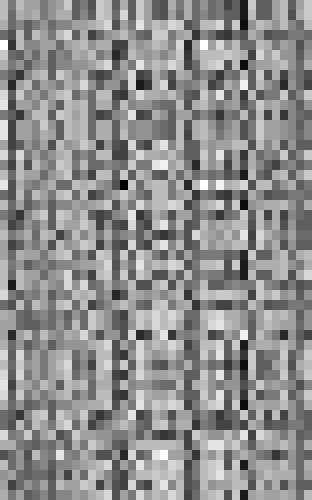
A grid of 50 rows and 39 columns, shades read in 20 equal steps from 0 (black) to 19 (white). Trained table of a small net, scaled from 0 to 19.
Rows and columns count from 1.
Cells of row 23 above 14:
3
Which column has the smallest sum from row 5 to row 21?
2
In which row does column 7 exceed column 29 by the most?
37
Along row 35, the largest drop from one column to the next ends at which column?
31
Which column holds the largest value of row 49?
21
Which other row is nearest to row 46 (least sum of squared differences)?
17
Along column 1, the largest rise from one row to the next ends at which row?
5
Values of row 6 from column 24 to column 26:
4 11 14
